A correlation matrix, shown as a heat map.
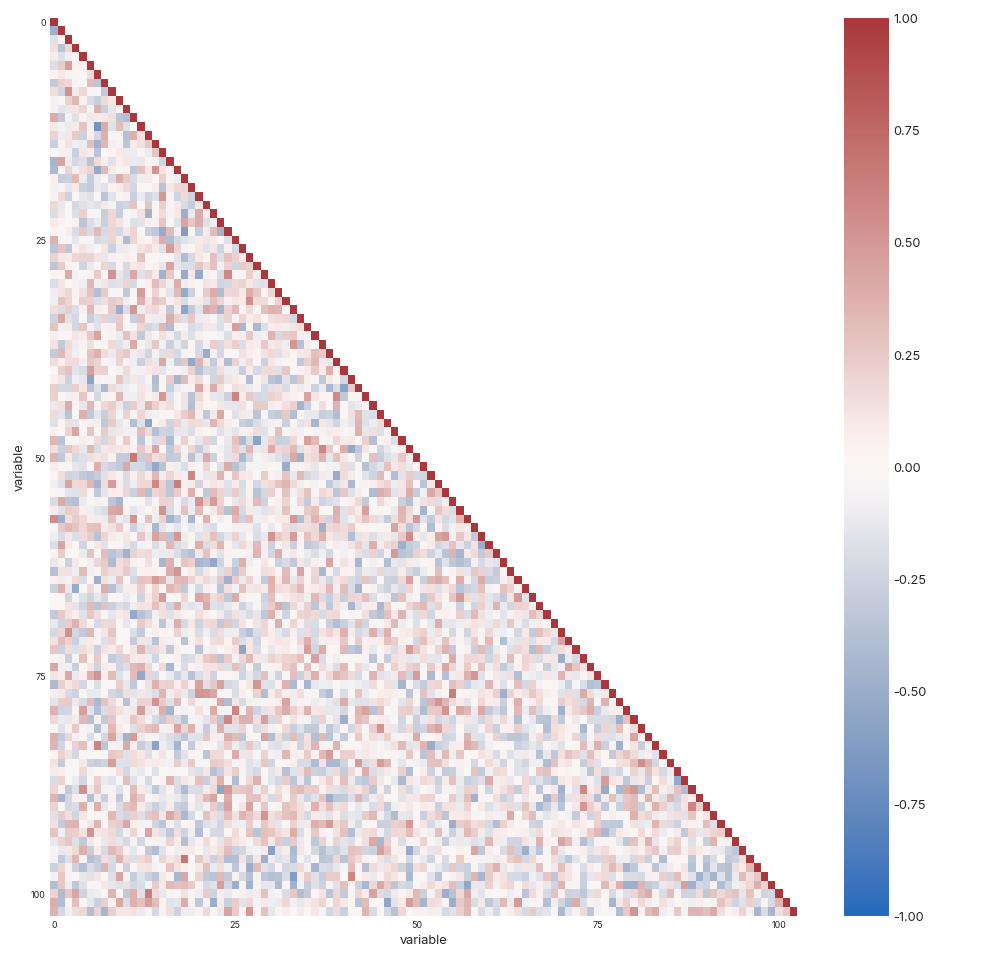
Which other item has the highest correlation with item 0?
57
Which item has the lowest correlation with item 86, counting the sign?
87
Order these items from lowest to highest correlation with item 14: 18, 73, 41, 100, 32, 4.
41, 73, 4, 18, 100, 32
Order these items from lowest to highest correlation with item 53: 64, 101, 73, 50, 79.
73, 50, 101, 79, 64
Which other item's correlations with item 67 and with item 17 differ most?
63
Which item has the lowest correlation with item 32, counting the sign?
51
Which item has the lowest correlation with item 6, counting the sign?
12
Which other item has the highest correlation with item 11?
50
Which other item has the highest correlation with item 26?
16
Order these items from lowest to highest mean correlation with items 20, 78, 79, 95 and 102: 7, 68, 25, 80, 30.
7, 30, 68, 80, 25
